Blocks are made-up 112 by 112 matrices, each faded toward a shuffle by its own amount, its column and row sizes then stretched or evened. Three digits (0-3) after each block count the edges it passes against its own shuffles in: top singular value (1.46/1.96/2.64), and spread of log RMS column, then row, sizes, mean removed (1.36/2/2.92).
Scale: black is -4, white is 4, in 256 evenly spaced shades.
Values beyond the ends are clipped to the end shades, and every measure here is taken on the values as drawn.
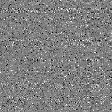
2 0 2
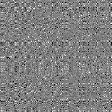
3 2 2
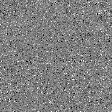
0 1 2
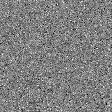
1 0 0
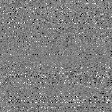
1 0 3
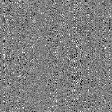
2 3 1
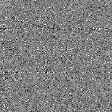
2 1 2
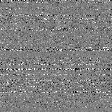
1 0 3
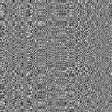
3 3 1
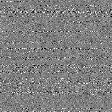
2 0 3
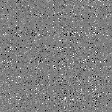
1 2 2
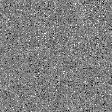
0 2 1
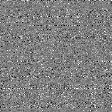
1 1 3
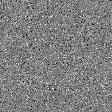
1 0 1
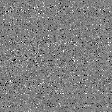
0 1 2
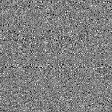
2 0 2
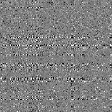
3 2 3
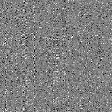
2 2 1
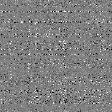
0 2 3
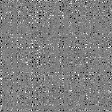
1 3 3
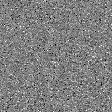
1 0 0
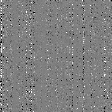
2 3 1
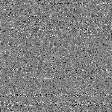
0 1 3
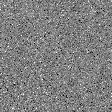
0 0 0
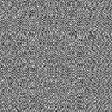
3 1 0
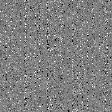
0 3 0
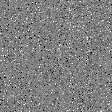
0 1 0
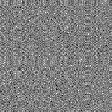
3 1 0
